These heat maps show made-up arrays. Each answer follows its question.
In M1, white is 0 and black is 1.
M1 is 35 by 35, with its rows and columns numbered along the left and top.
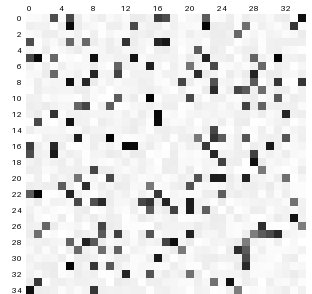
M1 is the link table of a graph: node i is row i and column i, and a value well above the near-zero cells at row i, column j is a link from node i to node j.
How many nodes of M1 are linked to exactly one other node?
4
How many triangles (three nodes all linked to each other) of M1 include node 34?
0
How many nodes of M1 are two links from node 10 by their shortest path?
10
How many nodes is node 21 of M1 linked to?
4
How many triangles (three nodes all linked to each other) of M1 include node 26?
1
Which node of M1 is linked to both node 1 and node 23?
node 33
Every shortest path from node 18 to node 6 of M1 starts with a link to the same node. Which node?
node 24
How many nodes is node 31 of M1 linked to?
4
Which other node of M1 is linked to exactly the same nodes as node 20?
node 15
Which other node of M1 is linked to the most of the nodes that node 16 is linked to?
node 5
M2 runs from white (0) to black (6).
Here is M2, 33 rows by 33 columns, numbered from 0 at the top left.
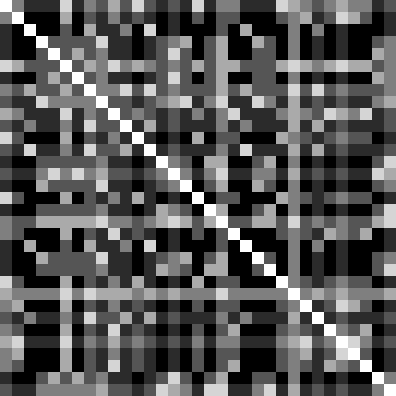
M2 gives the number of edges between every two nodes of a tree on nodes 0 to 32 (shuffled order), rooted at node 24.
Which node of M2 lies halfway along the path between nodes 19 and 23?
5
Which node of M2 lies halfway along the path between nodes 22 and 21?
18
